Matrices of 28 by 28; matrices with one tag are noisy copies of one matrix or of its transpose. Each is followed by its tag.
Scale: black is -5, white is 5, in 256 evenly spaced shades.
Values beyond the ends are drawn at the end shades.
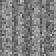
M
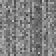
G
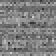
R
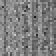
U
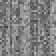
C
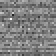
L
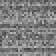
R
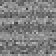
M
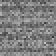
R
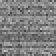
G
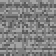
L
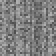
G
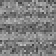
M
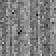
C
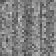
M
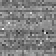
C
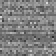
G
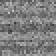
M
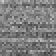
U
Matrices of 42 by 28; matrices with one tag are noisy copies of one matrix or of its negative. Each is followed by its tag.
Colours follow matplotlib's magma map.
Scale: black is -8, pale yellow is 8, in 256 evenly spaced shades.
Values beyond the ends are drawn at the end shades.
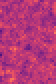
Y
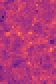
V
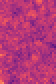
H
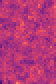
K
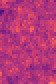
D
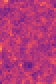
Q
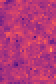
V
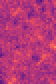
H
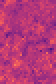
V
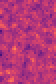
Y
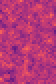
Y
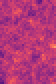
H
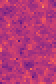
Q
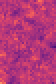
H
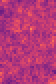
D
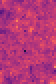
D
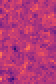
Y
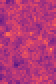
V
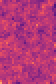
K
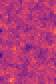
Y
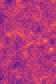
V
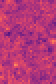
V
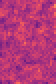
K
